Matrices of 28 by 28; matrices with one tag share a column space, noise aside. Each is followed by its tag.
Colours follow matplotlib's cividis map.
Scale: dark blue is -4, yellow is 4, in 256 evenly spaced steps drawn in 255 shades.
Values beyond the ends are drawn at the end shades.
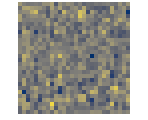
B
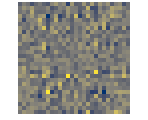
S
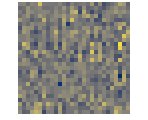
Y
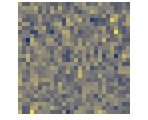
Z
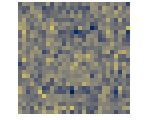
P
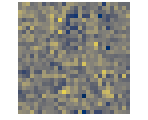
S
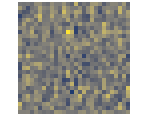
B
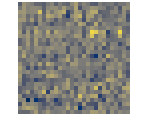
B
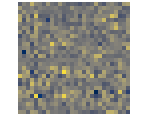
S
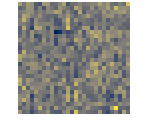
P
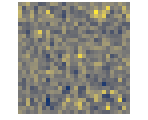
B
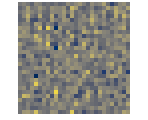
S
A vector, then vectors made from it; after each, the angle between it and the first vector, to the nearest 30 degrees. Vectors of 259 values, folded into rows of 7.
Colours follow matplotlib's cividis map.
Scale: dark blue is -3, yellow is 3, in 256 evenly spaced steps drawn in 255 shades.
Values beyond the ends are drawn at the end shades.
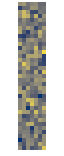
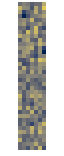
120 degrees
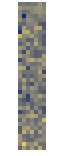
120 degrees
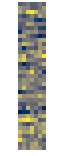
120 degrees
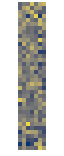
90 degrees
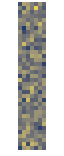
90 degrees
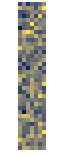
120 degrees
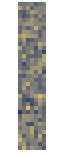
150 degrees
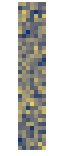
30 degrees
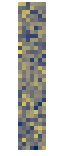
60 degrees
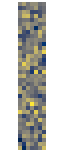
30 degrees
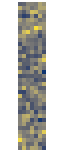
150 degrees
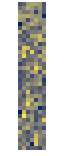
90 degrees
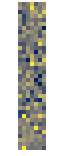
120 degrees
